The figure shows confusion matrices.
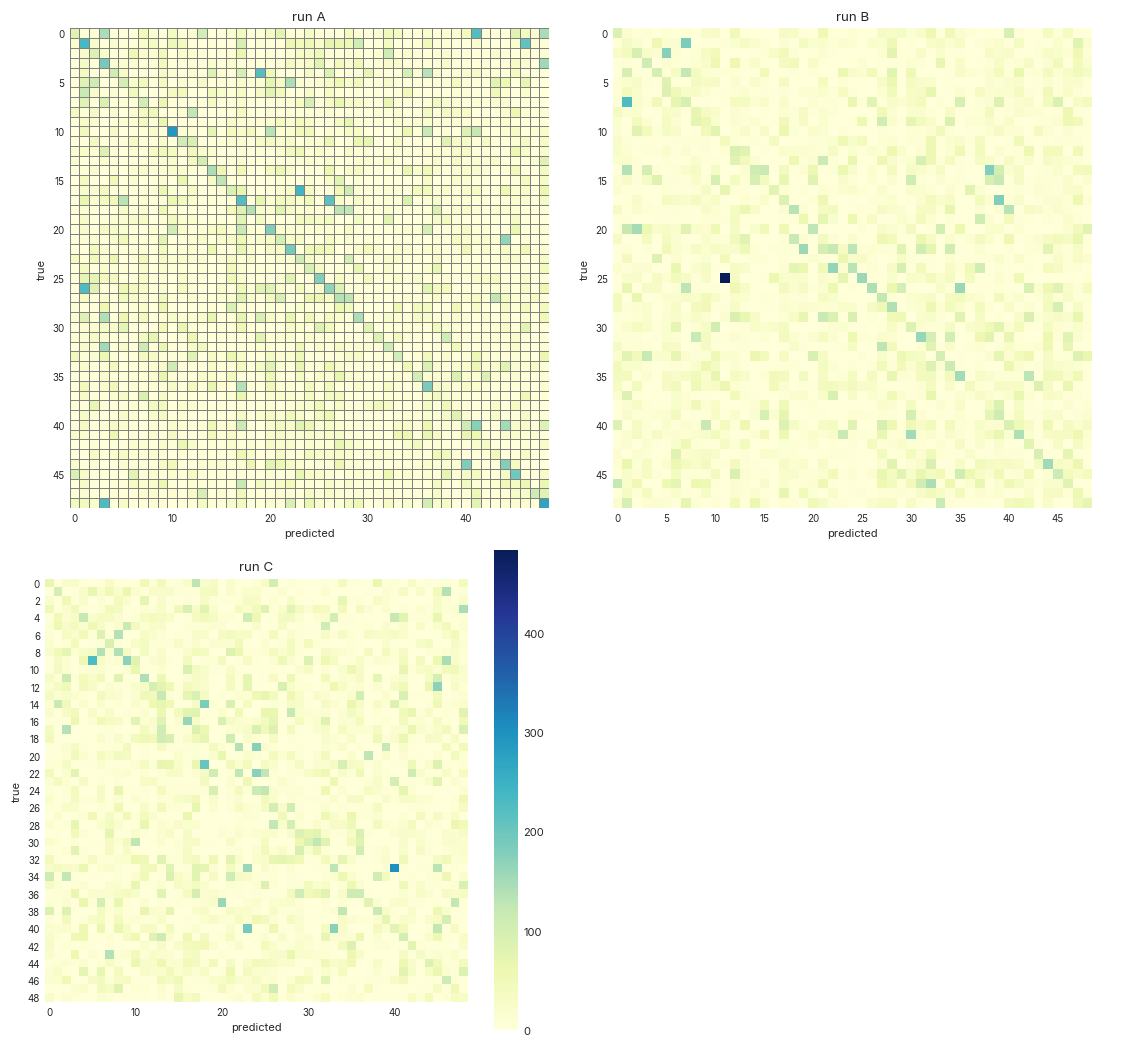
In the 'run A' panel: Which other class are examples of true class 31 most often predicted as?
38
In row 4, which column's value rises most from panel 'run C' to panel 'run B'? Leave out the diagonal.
7
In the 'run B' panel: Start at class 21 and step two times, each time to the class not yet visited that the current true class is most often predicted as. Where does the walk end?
40
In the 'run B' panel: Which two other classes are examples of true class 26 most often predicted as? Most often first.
35, 7
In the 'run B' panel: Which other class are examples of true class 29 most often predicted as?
21
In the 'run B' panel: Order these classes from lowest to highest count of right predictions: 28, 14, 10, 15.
15, 10, 14, 28
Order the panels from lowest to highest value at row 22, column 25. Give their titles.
run B, run A, run C
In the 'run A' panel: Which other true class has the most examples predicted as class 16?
28
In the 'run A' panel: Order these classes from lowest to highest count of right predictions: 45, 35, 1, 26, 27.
35, 27, 26, 45, 1
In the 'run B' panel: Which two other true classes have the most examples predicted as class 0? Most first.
46, 40
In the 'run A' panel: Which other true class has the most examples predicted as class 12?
8
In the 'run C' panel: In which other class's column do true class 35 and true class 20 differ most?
37
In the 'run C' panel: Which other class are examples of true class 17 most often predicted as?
2
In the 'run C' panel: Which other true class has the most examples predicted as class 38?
34
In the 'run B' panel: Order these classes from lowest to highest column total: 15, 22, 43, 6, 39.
43, 15, 22, 6, 39
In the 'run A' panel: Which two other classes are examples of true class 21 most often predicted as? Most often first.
44, 9
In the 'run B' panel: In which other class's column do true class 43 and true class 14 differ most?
38
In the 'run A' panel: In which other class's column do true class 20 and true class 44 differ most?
40
